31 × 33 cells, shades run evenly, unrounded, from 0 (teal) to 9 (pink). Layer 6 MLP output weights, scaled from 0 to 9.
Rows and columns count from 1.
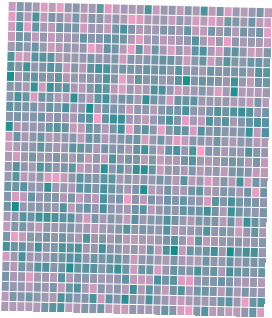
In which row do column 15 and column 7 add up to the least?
13
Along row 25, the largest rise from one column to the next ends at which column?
23
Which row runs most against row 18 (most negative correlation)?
22
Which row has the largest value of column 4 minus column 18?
10
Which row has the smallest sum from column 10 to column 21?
7
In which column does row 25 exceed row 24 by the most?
11
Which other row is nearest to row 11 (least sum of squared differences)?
21
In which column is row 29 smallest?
17
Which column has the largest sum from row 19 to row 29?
16
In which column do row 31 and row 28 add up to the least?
8
